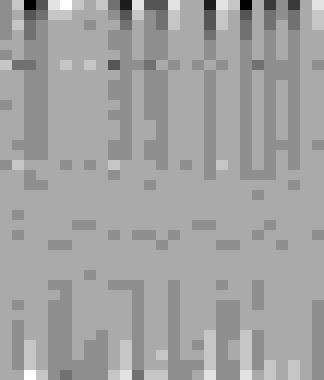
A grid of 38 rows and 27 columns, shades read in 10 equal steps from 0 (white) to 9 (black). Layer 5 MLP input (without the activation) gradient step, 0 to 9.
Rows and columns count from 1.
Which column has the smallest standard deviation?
26
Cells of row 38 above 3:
11
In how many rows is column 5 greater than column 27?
3
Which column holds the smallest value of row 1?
6
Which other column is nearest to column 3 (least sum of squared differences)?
21
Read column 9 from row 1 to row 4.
2 3 3 3
